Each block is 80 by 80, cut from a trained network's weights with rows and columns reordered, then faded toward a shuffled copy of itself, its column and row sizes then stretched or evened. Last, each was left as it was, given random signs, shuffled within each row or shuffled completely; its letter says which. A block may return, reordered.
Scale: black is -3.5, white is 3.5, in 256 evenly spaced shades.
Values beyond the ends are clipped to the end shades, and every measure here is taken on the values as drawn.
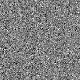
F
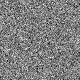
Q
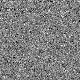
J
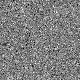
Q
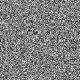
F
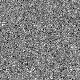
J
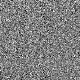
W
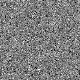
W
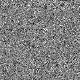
W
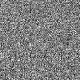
F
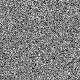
W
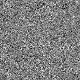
W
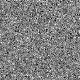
J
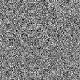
F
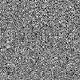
F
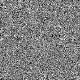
W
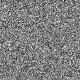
J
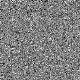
W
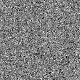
J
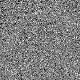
W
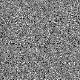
W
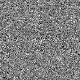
W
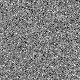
Q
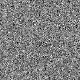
W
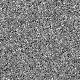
Q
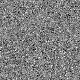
J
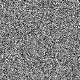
W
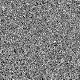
J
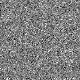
W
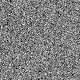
Q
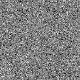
W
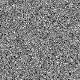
J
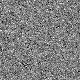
Q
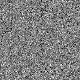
W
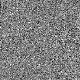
W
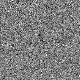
W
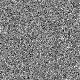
Q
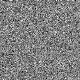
W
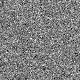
Q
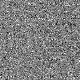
J
